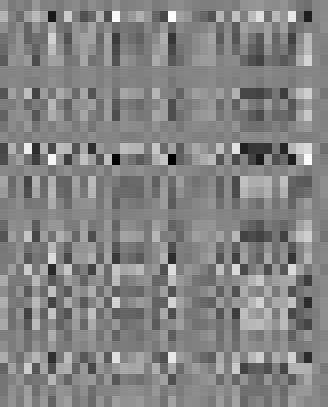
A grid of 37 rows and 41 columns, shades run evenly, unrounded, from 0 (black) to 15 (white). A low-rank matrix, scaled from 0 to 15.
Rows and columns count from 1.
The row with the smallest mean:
15
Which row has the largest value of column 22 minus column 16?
2
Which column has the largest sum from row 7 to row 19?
39
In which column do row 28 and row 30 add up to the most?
33
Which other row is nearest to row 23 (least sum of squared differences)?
10
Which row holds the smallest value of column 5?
14
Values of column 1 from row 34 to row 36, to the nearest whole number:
6 7 7
